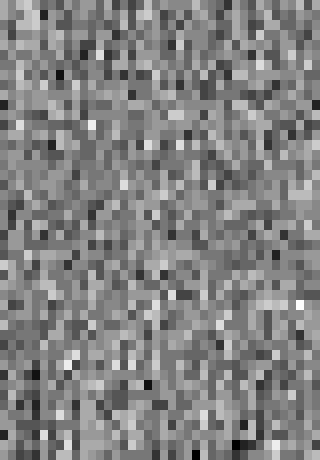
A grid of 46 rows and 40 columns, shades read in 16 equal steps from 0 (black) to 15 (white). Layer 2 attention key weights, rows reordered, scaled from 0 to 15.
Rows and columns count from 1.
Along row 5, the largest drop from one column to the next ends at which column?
24
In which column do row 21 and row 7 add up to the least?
28
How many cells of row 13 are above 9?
6
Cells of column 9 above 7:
23
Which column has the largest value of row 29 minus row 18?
29
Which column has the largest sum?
20
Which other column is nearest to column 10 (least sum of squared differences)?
14
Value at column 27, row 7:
10
